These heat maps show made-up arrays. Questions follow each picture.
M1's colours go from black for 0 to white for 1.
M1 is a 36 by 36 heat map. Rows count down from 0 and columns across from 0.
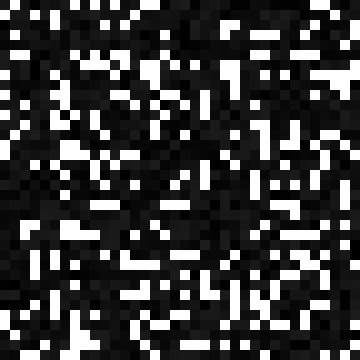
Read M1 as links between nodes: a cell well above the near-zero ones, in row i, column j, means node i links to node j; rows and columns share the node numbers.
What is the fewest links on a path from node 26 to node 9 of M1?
2
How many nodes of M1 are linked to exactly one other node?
3
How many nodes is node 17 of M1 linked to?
6
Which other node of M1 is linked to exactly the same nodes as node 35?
node 22
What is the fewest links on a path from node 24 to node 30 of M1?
4
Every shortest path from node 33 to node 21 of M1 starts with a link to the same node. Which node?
node 13
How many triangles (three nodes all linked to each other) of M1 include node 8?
2
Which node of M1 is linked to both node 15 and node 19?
node 6
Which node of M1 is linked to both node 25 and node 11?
node 5
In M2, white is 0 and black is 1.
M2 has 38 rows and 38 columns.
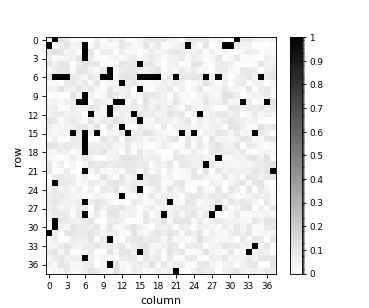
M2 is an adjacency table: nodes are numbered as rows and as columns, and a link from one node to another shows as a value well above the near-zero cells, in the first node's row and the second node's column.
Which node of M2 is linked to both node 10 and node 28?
node 6
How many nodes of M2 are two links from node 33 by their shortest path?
1
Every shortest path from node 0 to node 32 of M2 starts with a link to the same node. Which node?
node 1
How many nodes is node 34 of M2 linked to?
2
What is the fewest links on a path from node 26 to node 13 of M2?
3
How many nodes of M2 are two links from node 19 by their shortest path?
2
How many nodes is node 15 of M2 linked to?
7
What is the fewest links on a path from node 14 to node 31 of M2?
6
